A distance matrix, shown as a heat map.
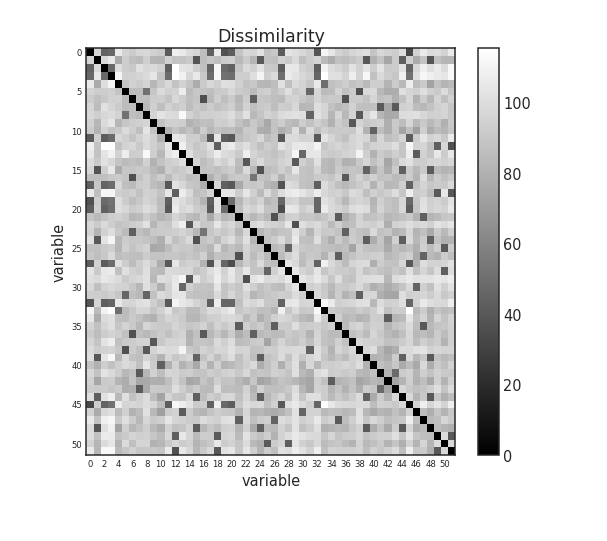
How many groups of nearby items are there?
14
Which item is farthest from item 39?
3
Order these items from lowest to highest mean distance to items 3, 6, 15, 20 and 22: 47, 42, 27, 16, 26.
27, 16, 42, 26, 47
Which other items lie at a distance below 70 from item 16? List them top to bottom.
6, 23, 36
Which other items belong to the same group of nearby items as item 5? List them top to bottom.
8, 31, 38
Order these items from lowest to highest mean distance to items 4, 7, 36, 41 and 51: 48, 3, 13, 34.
48, 34, 13, 3
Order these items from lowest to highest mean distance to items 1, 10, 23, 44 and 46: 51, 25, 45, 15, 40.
15, 40, 25, 51, 45
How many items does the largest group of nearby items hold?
10
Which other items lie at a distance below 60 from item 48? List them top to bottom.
1, 15, 24, 39, 44
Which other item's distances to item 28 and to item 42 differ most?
34
